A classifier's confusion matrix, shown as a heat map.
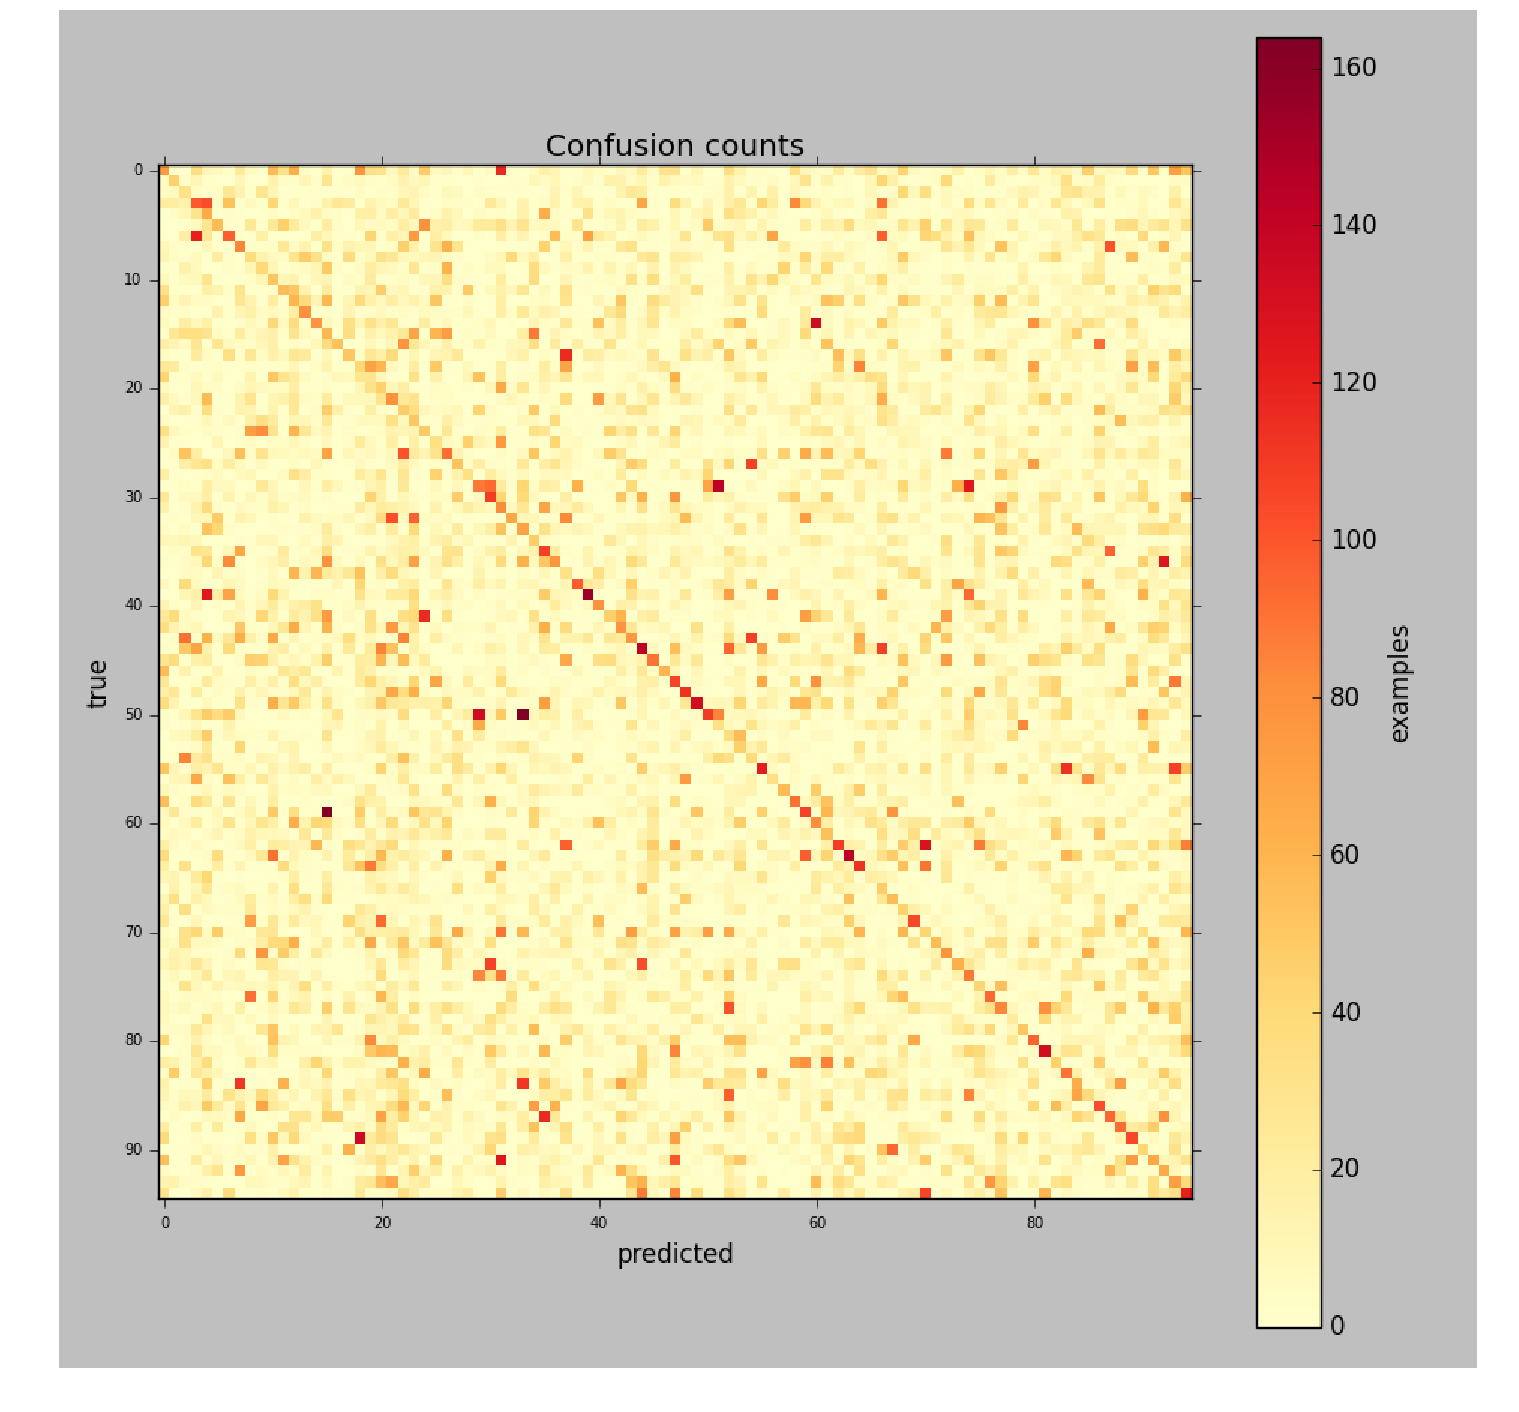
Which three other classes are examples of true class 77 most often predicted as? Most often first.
52, 81, 91
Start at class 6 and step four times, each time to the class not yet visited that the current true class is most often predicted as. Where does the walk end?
87
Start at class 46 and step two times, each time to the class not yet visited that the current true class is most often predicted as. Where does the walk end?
31
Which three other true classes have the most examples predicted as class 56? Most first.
39, 6, 10
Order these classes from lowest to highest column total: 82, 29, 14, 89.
14, 29, 82, 89
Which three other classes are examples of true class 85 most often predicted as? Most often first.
52, 74, 84
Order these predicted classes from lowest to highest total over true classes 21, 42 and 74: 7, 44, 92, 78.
78, 44, 92, 7
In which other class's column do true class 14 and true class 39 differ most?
60
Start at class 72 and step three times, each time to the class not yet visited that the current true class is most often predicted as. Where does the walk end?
22
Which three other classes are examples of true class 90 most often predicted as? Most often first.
67, 17, 66
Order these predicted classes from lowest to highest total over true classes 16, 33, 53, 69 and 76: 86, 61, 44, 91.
44, 61, 91, 86
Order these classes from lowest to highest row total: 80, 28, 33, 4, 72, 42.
4, 28, 72, 33, 80, 42
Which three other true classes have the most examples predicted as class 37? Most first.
17, 62, 32
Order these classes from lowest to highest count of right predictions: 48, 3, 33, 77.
33, 77, 3, 48
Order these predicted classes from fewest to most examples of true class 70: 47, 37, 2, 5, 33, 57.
57, 37, 2, 5, 33, 47
